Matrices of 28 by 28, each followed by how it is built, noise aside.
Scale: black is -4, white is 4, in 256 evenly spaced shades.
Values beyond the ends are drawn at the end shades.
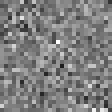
block diagonal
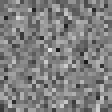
noise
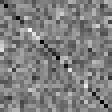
diagonal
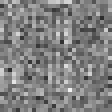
blocks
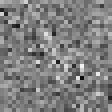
block diagonal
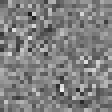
block diagonal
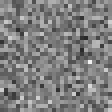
noise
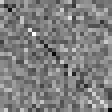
diagonal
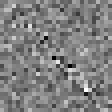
banded
